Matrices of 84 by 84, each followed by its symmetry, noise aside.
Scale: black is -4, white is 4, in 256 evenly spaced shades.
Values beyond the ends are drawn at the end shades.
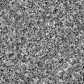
symmetric.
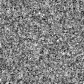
no symmetry.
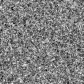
no symmetry.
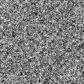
symmetric.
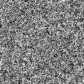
symmetric.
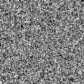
antisymmetric.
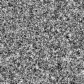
antisymmetric.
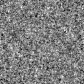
same after a half turn.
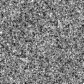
symmetric.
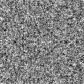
mirrored top to bottom.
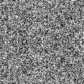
mirrored top to bottom.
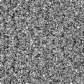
mirrored top to bottom.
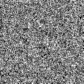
antisymmetric.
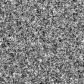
antisymmetric.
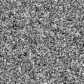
antisymmetric.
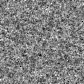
same after a half turn.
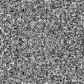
mirrored top to bottom.
